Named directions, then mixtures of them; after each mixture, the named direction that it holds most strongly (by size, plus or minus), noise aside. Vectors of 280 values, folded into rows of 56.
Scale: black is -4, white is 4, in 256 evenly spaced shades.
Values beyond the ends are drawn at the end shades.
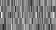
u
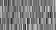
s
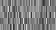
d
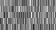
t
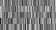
s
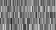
s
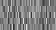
d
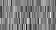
s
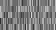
t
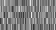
t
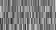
s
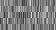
t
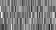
u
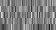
u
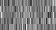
s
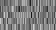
t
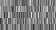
t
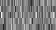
u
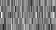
u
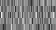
u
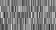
t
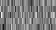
u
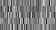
d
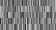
s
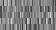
s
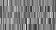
s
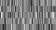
u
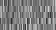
s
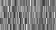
d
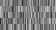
t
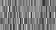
d
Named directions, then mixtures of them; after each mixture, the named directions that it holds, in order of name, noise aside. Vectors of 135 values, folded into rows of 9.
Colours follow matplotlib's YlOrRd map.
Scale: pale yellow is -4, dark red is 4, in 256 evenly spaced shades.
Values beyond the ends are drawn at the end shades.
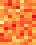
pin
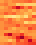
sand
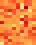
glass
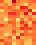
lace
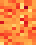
glass.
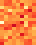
glass, pin.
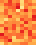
glass, pin.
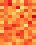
lace, pin.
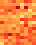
glass, sand.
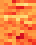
lace, sand.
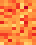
glass.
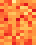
lace.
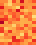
pin.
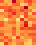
glass, lace.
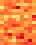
pin, sand.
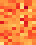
glass.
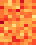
pin.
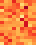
glass, lace.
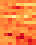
sand.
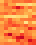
sand.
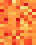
lace.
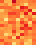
lace.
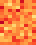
pin.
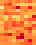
pin, sand.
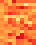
lace, sand.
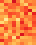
lace, pin.
